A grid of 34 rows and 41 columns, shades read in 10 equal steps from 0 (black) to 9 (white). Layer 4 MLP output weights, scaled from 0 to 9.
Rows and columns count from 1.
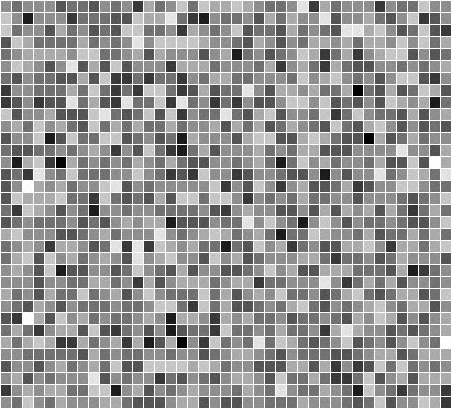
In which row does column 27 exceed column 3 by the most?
2
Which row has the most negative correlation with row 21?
24
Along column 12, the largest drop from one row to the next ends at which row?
10
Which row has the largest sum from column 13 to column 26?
4
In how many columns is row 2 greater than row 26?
15
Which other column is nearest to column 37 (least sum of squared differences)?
8
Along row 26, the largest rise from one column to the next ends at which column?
19
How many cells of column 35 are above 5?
12
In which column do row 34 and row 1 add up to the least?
13
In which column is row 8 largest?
23
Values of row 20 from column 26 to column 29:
1 4 4 7
